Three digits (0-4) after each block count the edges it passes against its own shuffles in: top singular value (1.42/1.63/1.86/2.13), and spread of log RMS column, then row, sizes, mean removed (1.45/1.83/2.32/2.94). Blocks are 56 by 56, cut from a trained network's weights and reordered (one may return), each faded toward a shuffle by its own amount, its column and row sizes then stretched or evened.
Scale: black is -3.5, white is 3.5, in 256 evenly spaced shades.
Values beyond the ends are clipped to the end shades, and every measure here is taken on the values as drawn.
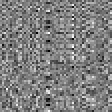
4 3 0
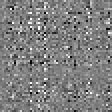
2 3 4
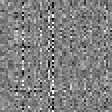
3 4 0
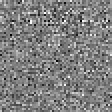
0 0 2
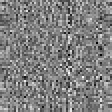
3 2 0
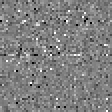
0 0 1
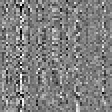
4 4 0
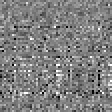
3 1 4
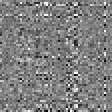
4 3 3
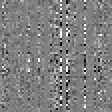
3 4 1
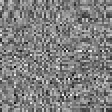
4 1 2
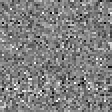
0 0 2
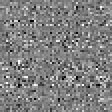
0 2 4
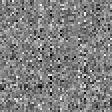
1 2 0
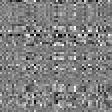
4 2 4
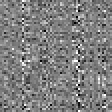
4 4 2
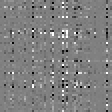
2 4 3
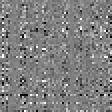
1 4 3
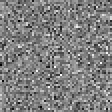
2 1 0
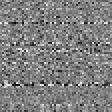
3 0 4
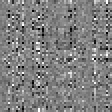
3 4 2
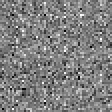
1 2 0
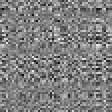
4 2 4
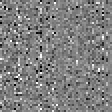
0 4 0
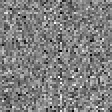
2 2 1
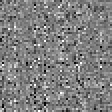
0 3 1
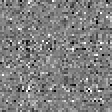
0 2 3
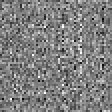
2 3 1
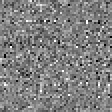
0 1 2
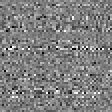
3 0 4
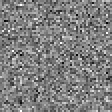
1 1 0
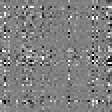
4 4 4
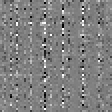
1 4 0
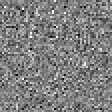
1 1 1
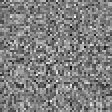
3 0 1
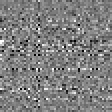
2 1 4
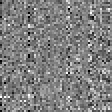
3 4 1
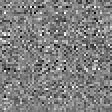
2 1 3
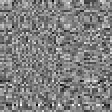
4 0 3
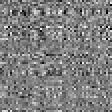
4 1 4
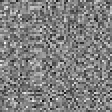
3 0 2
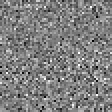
0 1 2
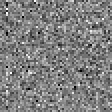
1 1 0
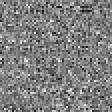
1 0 2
